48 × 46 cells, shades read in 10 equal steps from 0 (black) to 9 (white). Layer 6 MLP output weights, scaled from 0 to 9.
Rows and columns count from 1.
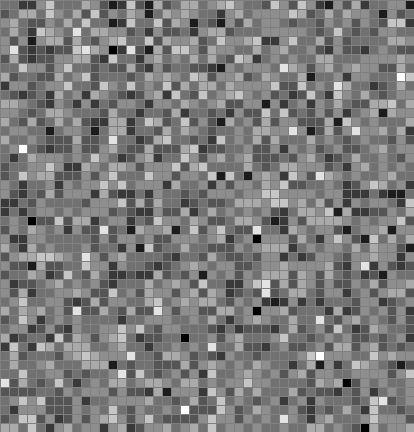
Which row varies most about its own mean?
6
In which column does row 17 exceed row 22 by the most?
3
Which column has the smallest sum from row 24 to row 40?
16
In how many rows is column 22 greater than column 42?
19
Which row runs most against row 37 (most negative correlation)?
31
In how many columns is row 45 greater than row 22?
23
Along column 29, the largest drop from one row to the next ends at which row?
27
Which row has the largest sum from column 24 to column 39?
10
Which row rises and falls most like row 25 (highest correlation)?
7
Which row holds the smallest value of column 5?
36
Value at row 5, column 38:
5
